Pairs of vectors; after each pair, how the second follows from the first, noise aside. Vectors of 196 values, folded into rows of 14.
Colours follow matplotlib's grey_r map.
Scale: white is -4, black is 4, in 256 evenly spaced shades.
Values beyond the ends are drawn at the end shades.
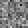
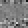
wrapped around, partly zeroed.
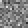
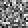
wrapped around, scaled up.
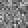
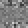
negated, partly zeroed.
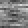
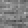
wrapped around, negated, shrunk.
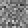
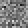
copied.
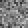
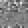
negated, partly zeroed.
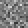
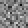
negated.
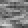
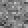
negated, partly zeroed.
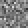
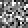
wrapped around, scaled up.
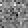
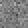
shrunk.
